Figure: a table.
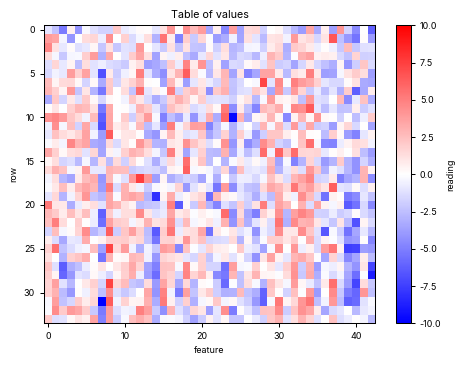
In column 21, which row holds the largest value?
10
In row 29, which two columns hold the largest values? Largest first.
8, 37
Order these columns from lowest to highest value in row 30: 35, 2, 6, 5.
35, 2, 5, 6
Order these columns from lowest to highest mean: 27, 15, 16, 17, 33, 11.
27, 17, 15, 11, 33, 16
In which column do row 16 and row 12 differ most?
18
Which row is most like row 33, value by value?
3
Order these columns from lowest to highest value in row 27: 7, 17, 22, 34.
22, 17, 7, 34
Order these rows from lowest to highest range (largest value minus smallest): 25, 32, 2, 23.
2, 32, 23, 25
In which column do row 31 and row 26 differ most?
28
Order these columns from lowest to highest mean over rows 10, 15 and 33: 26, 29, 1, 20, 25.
26, 20, 25, 1, 29
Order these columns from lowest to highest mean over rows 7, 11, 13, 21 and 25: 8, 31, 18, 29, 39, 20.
31, 39, 29, 20, 18, 8
